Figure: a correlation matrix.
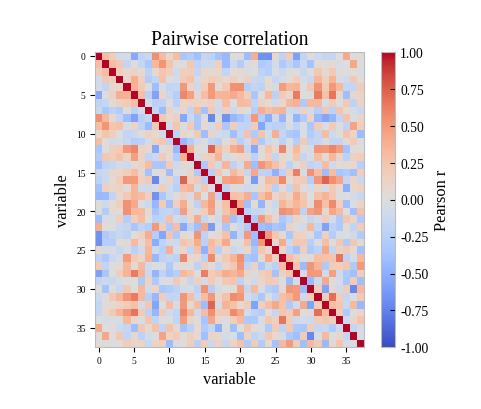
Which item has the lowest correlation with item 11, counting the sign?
12
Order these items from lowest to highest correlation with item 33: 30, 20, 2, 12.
30, 2, 20, 12
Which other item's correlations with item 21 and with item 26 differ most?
34
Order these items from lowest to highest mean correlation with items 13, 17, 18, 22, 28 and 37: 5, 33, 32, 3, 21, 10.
10, 32, 21, 3, 33, 5
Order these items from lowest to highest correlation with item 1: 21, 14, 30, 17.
30, 14, 21, 17
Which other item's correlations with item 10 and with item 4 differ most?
19
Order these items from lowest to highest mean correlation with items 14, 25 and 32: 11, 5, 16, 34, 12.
11, 5, 34, 12, 16
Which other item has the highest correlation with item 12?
16
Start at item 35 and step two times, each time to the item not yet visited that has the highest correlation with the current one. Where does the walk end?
8
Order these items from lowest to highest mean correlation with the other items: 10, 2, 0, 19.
0, 10, 2, 19
